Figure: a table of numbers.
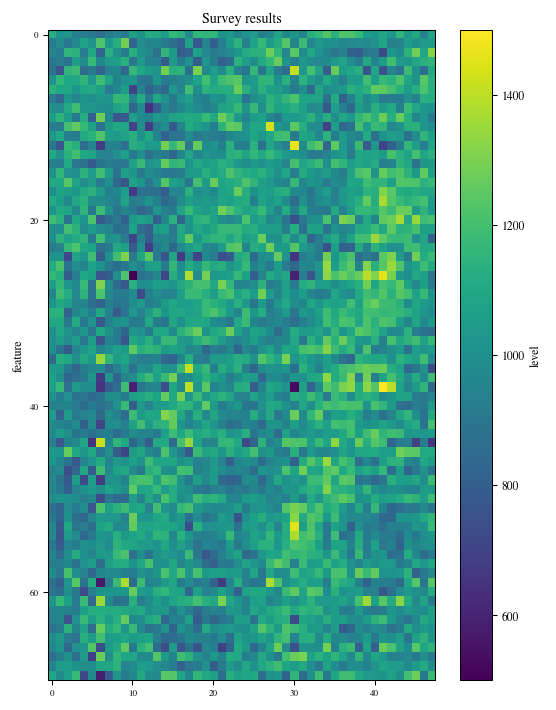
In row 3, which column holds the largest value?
28
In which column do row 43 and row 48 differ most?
40
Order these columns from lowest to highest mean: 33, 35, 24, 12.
12, 24, 33, 35
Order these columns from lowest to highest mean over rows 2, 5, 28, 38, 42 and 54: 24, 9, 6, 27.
6, 9, 24, 27
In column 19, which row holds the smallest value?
56
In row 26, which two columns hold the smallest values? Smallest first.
10, 30
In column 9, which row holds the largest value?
59
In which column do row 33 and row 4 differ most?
34
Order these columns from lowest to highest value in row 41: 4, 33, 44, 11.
4, 11, 44, 33
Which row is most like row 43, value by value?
29
